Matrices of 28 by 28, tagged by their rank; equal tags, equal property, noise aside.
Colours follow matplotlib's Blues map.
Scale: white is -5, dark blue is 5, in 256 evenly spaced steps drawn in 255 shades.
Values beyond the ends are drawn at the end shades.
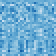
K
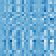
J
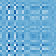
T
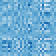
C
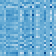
J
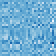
K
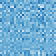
K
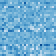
K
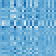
J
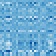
J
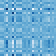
T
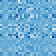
C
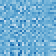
K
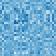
C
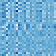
J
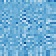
K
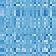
J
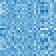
K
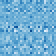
C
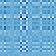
T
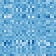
C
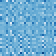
C
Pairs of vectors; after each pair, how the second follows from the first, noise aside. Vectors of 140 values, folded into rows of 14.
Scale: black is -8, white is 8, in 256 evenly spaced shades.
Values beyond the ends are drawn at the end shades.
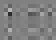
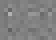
negated, shrunk.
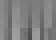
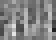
wrapped around, negated, scaled up.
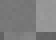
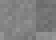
negated, shrunk.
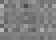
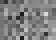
wrapped around, negated, scaled up.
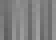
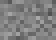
shuffled.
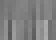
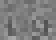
sign-scrambled.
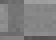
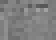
wrapped around, partly zeroed.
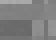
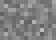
shuffled.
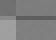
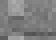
wrapped around.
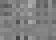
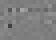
wrapped around, partly zeroed.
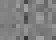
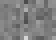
sign-scrambled.
